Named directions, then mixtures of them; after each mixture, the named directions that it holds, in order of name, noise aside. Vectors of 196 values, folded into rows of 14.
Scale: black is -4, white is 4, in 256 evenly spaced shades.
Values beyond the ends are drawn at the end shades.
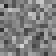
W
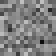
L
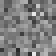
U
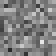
L, W.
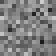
L, U.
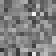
U.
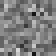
U, W.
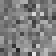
U.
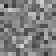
W.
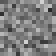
L, W.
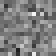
U, W.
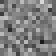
L, W.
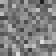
L, W.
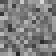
L, W.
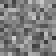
W.
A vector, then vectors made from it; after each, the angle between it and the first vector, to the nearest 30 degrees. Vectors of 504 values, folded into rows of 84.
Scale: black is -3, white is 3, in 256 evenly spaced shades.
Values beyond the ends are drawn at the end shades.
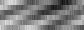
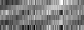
150 degrees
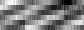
30 degrees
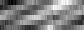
150 degrees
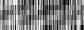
60 degrees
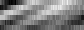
150 degrees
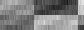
60 degrees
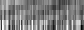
60 degrees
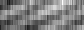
150 degrees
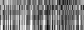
60 degrees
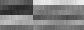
90 degrees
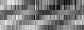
30 degrees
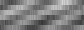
150 degrees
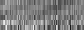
60 degrees
